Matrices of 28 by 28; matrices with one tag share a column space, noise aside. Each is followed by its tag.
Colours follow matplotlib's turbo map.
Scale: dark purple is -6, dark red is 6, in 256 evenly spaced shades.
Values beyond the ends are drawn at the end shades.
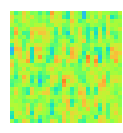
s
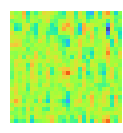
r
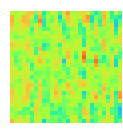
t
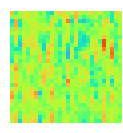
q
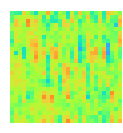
q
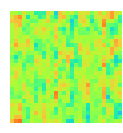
t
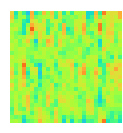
r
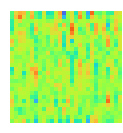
r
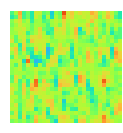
s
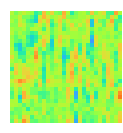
q
